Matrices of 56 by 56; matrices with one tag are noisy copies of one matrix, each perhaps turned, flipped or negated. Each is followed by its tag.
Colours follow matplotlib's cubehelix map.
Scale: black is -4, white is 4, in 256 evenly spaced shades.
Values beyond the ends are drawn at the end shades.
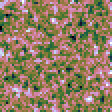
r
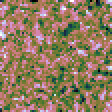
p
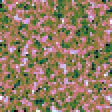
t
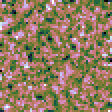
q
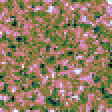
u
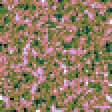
t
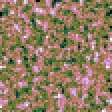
t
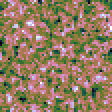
r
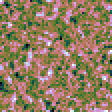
q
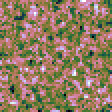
r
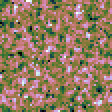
r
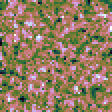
r
